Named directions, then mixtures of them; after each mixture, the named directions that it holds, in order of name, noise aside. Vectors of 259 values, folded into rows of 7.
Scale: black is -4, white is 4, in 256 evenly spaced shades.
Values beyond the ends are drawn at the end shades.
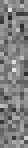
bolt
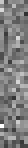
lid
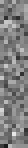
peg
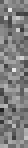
bolt, peg.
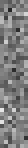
bolt, lid, peg.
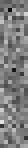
bolt, lid, peg.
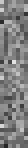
bolt, lid, peg.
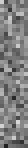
bolt, lid, peg.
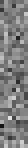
lid.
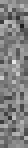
bolt, lid, peg.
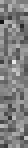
bolt, lid, peg.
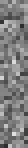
bolt, peg.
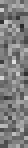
bolt, lid, peg.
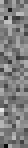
bolt, lid, peg.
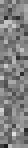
peg.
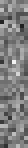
bolt, lid, peg.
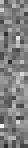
lid.
